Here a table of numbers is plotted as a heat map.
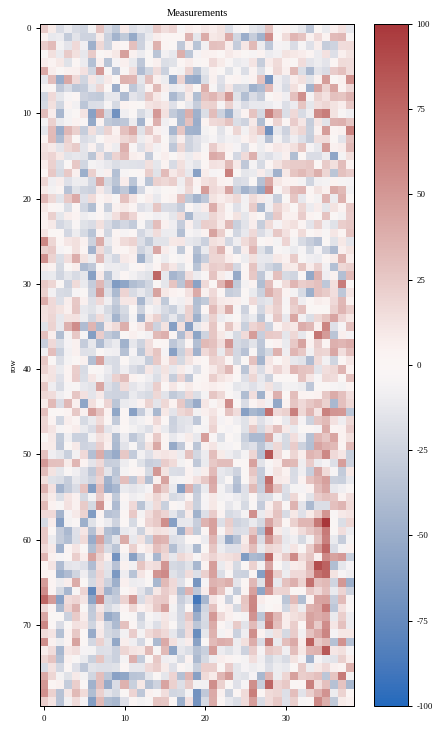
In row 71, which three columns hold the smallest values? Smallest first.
19, 6, 2
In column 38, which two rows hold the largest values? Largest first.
12, 6
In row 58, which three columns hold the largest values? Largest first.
35, 34, 15
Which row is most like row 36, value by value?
79
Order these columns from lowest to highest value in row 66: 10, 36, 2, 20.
2, 36, 10, 20
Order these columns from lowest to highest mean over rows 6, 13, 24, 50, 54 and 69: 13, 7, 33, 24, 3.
24, 3, 13, 33, 7
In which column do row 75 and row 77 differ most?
28
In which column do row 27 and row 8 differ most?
0
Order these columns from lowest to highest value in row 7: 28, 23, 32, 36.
32, 23, 28, 36
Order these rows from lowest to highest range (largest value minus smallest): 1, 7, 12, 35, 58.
7, 1, 35, 12, 58
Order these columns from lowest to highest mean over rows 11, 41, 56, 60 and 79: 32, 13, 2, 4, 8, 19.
19, 8, 2, 13, 32, 4
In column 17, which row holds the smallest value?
54
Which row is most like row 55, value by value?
46
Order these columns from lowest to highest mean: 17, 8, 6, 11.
6, 8, 17, 11
